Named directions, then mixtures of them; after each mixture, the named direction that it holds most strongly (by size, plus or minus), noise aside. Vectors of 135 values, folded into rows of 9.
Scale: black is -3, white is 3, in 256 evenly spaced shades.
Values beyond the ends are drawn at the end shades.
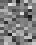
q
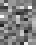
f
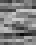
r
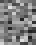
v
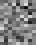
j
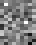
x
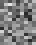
q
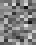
j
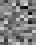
j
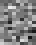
v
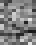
x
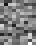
x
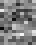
r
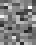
f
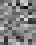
j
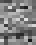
r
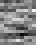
r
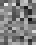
j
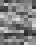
r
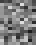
v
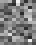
q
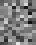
j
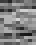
r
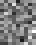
v
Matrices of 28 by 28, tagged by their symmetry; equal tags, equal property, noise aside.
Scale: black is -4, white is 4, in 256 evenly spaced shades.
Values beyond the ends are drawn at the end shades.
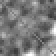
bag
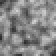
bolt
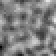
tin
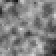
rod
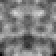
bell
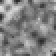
bag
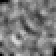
bolt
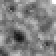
bolt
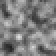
bolt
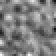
tin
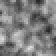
tin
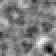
bag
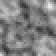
bolt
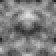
bell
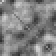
bag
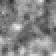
rod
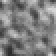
tin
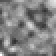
bolt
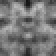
bell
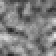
rod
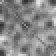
bag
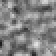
rod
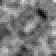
bolt
